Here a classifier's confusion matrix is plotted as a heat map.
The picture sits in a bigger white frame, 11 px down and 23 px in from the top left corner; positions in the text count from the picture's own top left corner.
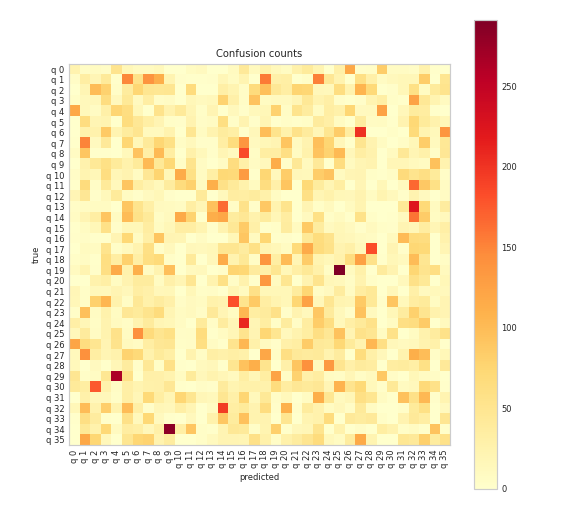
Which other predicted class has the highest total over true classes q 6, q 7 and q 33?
q 27
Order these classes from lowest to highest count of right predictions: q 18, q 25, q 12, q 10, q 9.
q 12, q 9, q 25, q 10, q 18
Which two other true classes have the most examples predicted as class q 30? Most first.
q 22, q 25
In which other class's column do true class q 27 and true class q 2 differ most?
q 1
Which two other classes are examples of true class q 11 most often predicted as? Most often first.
q 32, q 13
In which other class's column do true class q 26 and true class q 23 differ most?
q 0
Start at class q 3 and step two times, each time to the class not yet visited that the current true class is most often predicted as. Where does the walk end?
q 14
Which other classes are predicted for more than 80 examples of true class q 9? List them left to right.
q 7, q 19, q 34
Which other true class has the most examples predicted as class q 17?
q 28
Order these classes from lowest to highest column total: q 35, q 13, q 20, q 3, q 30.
q 30, q 13, q 35, q 20, q 3
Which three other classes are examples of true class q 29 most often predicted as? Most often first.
q 4, q 19, q 21
